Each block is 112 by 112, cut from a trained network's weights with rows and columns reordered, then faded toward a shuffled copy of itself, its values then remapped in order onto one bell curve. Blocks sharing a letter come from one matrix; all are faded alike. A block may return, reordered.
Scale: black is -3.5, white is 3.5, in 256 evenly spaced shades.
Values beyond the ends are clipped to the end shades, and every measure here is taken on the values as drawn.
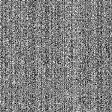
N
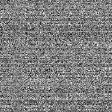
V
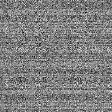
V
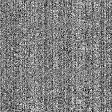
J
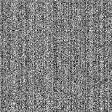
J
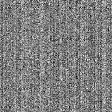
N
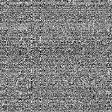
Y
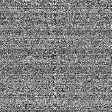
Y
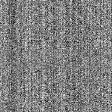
N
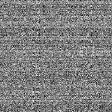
V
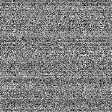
V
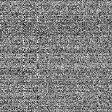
Y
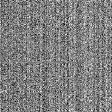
J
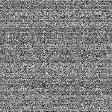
V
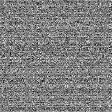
V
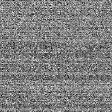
V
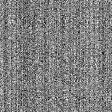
N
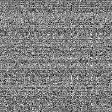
Y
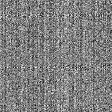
J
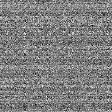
V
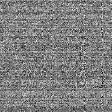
Y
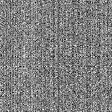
J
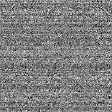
V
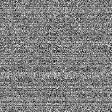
V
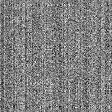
N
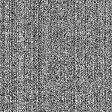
J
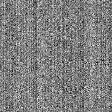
N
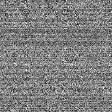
V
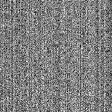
N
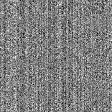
N
